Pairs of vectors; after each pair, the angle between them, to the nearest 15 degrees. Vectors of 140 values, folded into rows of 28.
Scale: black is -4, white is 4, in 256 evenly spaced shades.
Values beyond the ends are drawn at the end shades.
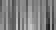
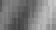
90 degrees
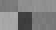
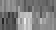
150 degrees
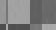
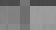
105 degrees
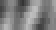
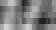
45 degrees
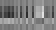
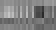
150 degrees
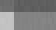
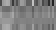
60 degrees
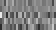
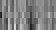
120 degrees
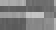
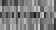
120 degrees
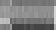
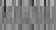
90 degrees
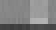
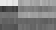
75 degrees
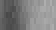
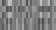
90 degrees
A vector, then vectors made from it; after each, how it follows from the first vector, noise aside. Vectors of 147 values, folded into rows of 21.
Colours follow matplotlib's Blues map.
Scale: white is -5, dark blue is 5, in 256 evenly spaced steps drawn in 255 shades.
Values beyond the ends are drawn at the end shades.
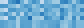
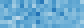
wrapped around, negated, partly zeroed.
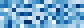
wrapped around, negated, scaled up.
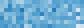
reversed, partly zeroed.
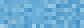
wrapped around, shrunk.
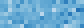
reversed, negated, partly zeroed.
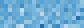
reversed, negated, partly zeroed.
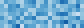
wrapped around, negated.
